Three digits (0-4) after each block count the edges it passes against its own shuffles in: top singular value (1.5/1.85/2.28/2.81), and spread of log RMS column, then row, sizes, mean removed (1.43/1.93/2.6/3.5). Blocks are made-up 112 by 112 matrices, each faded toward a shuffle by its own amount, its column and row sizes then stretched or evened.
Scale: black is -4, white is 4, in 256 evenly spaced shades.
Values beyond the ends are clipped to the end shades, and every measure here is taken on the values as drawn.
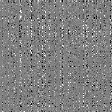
3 4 2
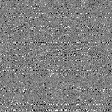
3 0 3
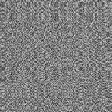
4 1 0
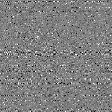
3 0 3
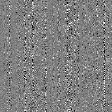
2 4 0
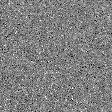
0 0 1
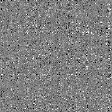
0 3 2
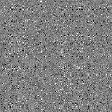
3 2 2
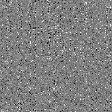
1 3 1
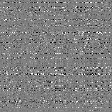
3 1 4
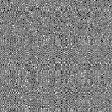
4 2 1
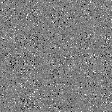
0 2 2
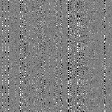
4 4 0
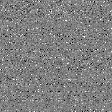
2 0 3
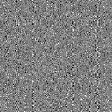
3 3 0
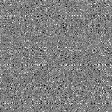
3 1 2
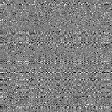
4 0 3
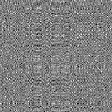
4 1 2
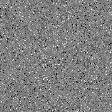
1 1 0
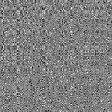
4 2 0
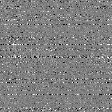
2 0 4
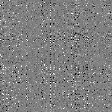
3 3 2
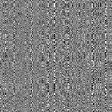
4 4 0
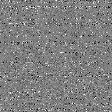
1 1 3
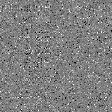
2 1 1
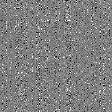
0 4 1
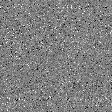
0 0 1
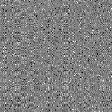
4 2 0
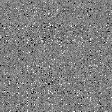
1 2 2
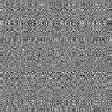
4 0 4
